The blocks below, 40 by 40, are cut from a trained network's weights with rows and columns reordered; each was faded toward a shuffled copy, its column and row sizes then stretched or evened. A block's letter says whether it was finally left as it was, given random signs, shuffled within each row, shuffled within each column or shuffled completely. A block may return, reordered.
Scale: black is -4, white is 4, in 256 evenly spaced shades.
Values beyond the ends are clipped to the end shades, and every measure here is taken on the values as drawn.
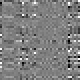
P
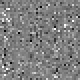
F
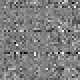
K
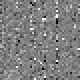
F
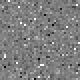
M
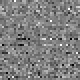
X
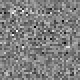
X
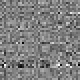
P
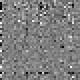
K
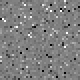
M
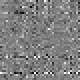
P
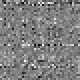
K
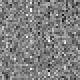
F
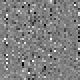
F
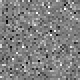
M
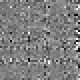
K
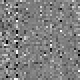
F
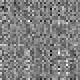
P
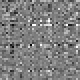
P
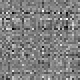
P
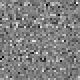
X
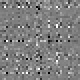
P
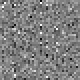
F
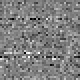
X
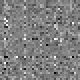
K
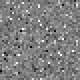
M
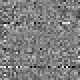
K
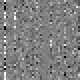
F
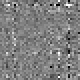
K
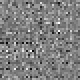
K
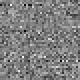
X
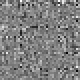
K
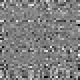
P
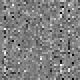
F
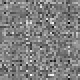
K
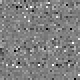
X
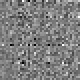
K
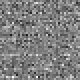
X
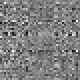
P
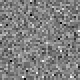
M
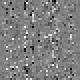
F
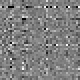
P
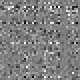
K
